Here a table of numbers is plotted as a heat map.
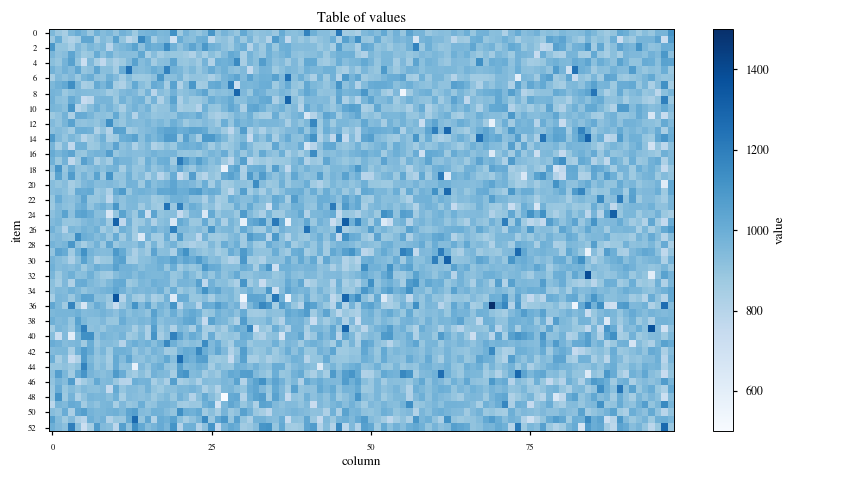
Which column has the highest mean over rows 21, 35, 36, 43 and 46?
69
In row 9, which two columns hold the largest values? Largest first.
37, 96
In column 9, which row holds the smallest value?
24
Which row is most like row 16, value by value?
12
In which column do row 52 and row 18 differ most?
96
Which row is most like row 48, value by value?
18
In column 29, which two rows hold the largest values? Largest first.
8, 4
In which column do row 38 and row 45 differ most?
87
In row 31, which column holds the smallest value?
35
